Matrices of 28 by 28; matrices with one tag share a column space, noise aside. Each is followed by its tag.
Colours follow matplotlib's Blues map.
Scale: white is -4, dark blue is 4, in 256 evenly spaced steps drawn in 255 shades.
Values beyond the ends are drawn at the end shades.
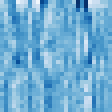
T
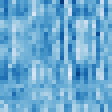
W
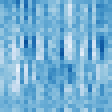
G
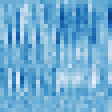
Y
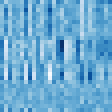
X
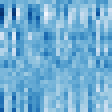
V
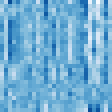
W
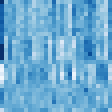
X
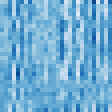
W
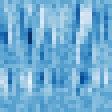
Y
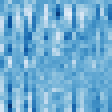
V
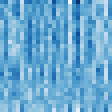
W
